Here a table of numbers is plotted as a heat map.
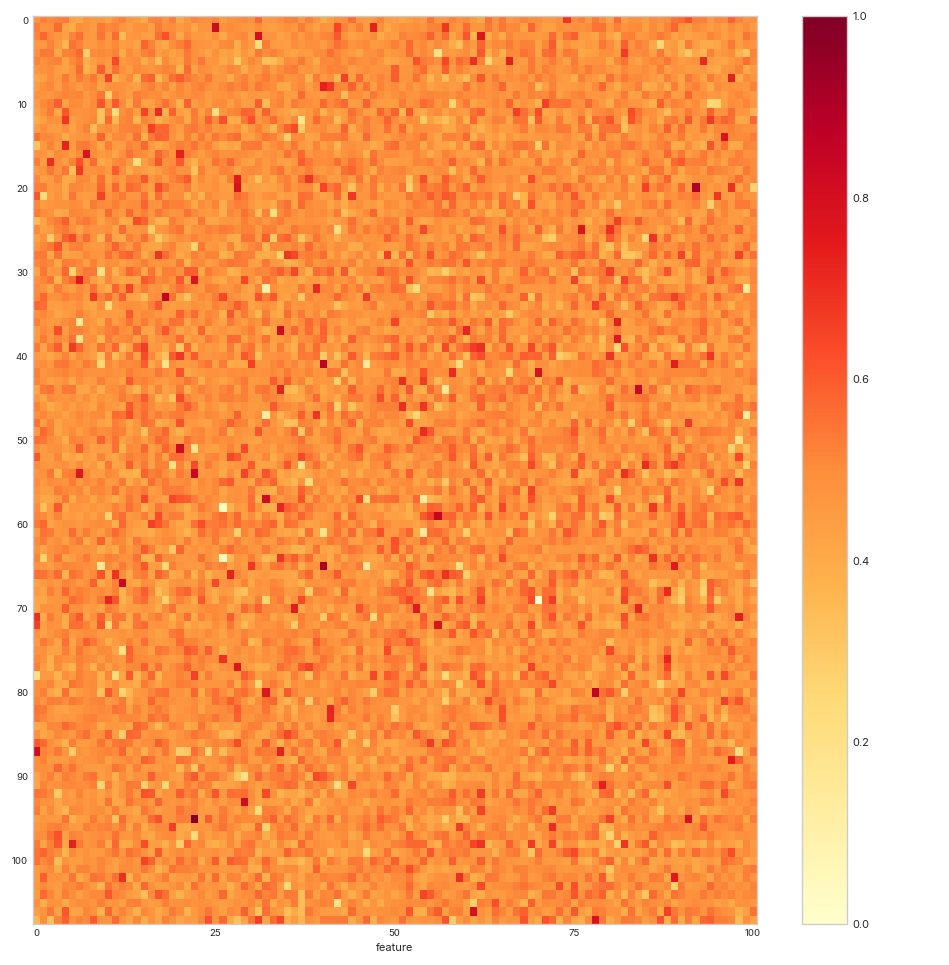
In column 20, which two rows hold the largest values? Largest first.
51, 16
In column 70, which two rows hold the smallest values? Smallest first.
69, 15
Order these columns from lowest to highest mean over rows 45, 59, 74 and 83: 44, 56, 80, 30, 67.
80, 30, 67, 44, 56
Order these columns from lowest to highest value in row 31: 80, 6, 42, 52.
42, 80, 52, 6
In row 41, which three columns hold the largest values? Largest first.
40, 89, 30
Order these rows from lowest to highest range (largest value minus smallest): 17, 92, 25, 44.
92, 17, 25, 44
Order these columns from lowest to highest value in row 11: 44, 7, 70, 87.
87, 7, 44, 70
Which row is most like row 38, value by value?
36
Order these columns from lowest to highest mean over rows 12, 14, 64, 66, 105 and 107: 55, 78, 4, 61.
61, 4, 55, 78
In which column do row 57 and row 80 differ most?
78
